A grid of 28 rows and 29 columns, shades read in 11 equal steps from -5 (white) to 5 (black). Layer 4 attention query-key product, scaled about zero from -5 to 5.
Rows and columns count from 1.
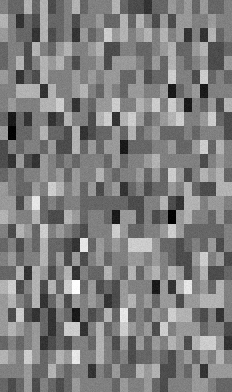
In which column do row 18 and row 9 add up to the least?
17
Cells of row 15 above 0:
13
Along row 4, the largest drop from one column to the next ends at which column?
5
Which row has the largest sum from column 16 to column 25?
1
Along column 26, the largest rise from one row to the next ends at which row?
7
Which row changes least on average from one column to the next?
28
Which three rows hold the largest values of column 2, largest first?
10, 9, 12
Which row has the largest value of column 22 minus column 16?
16
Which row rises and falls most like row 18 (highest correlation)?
3
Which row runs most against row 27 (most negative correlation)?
4
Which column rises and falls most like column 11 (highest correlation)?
18
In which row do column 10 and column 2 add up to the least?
21
